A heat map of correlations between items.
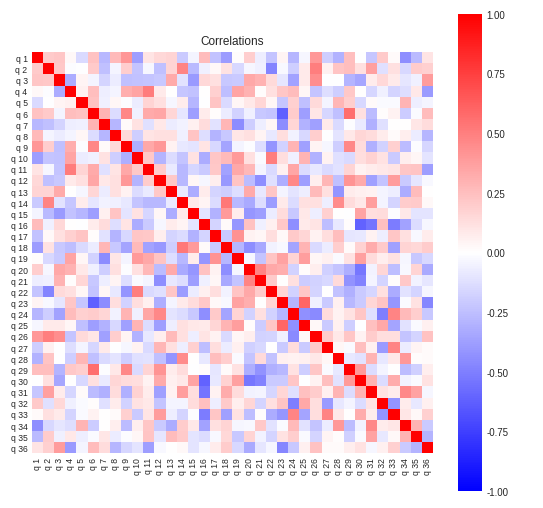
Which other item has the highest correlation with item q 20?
q 21
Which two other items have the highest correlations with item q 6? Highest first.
q 29, q 9
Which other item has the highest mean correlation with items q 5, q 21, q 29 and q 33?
q 24
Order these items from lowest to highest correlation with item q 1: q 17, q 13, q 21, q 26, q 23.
q 17, q 21, q 23, q 13, q 26
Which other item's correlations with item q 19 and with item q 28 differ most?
q 14
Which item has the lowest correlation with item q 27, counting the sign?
q 32
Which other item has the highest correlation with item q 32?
q 25
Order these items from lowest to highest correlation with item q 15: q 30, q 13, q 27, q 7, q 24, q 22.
q 13, q 24, q 22, q 7, q 27, q 30
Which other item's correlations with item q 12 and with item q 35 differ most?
q 31
